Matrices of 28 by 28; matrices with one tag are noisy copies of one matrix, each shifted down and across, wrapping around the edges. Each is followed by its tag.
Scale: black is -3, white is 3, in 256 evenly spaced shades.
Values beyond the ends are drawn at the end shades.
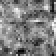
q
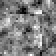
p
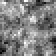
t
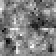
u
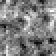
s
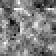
u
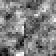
p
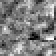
p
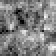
t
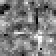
q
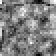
p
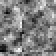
p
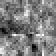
u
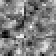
p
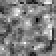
p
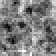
s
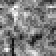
q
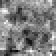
t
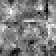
q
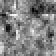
u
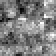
t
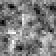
s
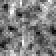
s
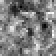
u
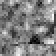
p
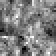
u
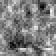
u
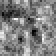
u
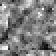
p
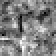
q
